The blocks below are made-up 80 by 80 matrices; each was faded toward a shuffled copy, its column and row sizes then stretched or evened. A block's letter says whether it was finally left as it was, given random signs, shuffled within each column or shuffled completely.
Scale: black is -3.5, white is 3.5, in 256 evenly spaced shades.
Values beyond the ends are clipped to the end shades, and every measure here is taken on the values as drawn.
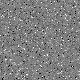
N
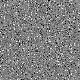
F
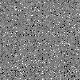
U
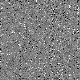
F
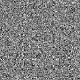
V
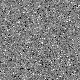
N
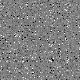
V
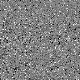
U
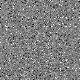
U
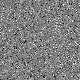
N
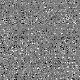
V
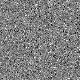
F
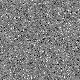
N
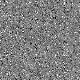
F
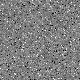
N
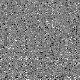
V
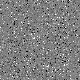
F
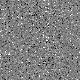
F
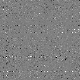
U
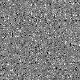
V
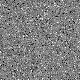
N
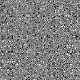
V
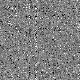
U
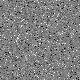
N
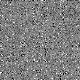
U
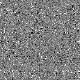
U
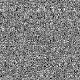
V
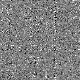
U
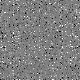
U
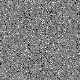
F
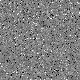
N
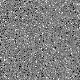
F
